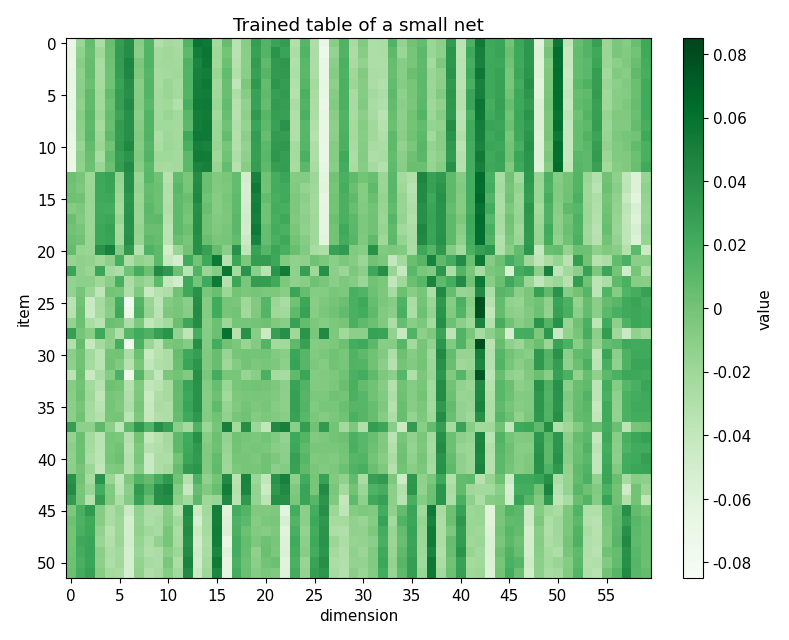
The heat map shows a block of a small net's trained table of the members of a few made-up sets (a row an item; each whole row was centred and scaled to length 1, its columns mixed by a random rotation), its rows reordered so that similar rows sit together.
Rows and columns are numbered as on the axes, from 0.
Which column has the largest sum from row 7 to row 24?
42
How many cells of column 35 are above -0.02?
40
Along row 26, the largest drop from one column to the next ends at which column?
43
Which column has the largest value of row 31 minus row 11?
48
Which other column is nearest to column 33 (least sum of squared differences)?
8
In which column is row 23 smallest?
11
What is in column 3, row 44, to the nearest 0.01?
0.03
